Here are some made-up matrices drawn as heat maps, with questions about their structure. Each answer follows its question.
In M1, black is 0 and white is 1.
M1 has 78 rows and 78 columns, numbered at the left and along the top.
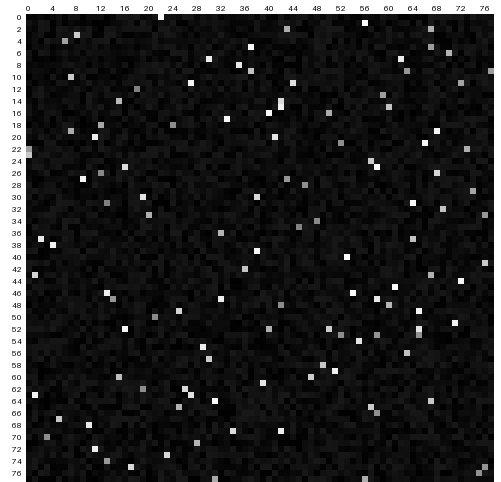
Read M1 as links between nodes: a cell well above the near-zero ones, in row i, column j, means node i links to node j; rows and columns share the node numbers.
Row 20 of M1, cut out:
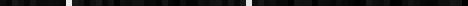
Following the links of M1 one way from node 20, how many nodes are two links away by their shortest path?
4
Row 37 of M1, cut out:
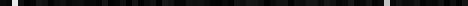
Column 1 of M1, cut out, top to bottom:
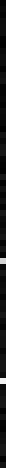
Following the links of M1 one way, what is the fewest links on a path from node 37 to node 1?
3
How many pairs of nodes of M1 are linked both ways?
7
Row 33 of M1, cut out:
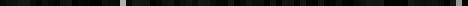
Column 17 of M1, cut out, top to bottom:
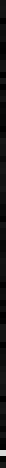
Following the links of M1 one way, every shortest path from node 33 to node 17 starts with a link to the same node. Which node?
node 76
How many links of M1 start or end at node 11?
5
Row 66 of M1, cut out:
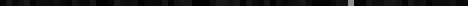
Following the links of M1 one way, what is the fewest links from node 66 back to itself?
7
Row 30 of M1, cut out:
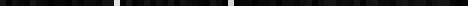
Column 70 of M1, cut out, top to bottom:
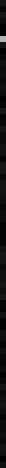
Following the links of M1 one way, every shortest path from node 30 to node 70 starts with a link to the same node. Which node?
node 38
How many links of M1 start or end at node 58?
5
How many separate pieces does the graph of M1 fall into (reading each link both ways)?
3
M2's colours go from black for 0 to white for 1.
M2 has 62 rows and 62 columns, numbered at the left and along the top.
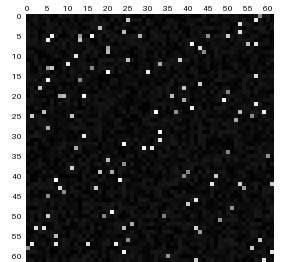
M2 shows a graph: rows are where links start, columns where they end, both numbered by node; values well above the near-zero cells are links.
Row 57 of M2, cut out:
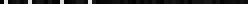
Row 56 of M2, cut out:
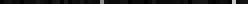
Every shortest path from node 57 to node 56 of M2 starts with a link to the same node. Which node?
node 1
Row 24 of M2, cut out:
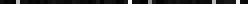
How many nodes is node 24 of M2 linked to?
5
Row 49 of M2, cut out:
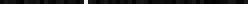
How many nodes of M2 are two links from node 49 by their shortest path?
1
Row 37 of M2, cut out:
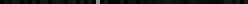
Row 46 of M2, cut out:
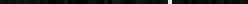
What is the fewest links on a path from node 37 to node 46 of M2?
4
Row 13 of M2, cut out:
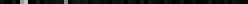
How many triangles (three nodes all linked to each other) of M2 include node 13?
2
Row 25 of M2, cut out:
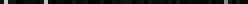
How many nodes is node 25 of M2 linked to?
3
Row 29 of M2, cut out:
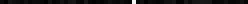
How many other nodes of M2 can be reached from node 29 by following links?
4
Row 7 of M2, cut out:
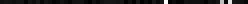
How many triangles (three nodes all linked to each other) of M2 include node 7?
0
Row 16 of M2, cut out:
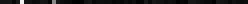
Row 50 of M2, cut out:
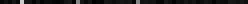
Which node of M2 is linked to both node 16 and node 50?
node 5
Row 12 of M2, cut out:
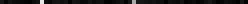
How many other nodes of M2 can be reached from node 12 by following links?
4
